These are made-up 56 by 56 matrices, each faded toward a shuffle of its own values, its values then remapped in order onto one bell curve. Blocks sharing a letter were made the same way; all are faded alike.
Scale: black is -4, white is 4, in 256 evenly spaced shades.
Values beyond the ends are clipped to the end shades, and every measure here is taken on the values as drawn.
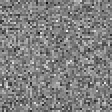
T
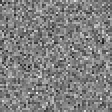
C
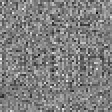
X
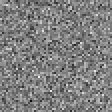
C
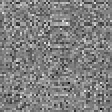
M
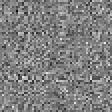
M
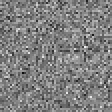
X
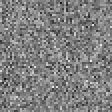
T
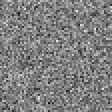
C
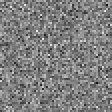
C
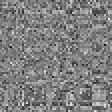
M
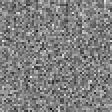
C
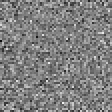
X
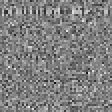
M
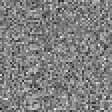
T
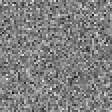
C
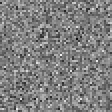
C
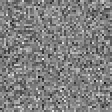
T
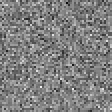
T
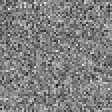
C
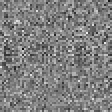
X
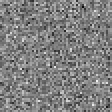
T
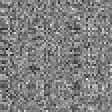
M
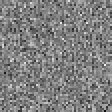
T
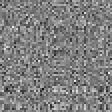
M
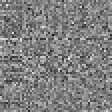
X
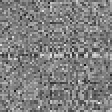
M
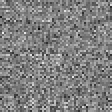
X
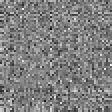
M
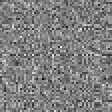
M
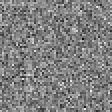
C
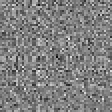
M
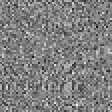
X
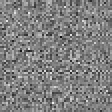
M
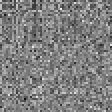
M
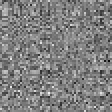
M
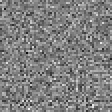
X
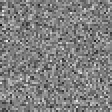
C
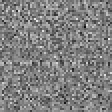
X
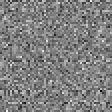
X
